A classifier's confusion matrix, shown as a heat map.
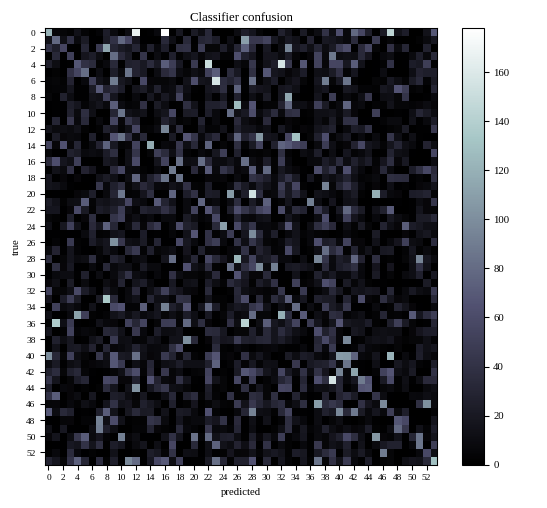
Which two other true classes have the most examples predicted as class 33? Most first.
8, 2
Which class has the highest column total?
28
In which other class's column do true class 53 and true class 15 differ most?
11
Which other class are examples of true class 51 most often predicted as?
23
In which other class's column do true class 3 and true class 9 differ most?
39
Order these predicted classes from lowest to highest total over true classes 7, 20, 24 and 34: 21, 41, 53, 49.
21, 53, 41, 49
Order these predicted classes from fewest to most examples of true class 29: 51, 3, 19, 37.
37, 3, 51, 19
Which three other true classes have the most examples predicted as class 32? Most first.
4, 35, 14
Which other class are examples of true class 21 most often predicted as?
36
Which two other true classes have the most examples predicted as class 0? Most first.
40, 47
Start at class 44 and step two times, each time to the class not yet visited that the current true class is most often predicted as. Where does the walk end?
16
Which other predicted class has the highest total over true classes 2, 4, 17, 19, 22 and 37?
32
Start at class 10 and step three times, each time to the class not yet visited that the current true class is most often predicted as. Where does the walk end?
26
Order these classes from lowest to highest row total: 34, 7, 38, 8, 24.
8, 7, 38, 34, 24
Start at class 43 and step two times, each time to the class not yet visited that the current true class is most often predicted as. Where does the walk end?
18
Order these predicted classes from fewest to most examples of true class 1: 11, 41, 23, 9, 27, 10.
41, 23, 9, 11, 10, 27
